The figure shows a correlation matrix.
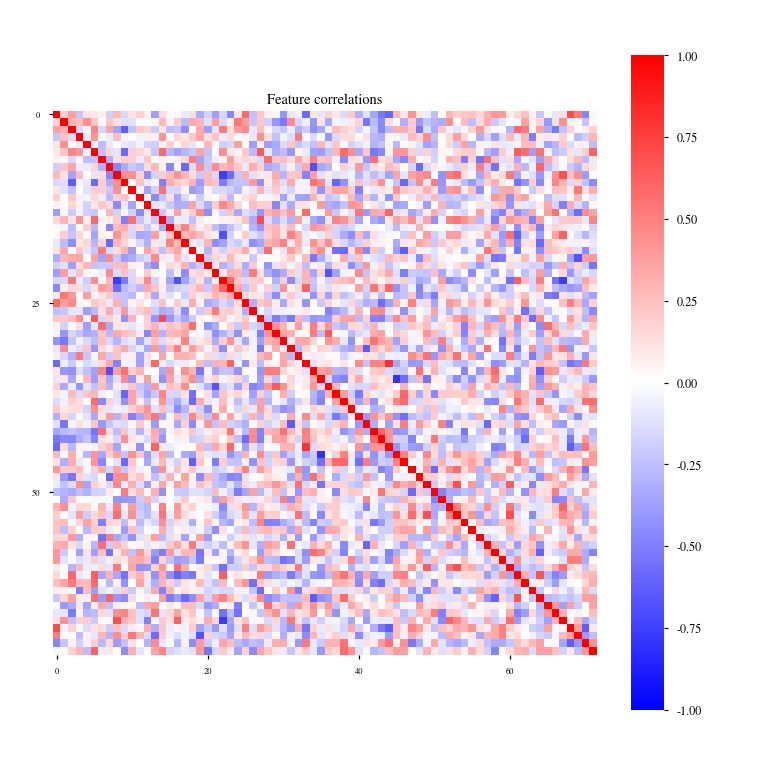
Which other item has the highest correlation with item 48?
34
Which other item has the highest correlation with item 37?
46
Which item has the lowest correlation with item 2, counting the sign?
9
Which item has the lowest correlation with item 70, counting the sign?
68
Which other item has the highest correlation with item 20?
41
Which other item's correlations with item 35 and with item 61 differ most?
45
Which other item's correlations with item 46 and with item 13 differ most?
40
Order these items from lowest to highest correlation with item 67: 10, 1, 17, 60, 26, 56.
56, 26, 17, 10, 1, 60
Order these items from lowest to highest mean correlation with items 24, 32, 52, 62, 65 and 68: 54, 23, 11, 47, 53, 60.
11, 23, 54, 60, 53, 47
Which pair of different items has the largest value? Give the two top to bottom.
33, 44
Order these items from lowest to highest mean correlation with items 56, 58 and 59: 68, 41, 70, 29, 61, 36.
70, 29, 36, 41, 61, 68
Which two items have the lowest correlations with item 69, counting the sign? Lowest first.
19, 13
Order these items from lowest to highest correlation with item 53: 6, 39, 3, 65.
39, 65, 6, 3
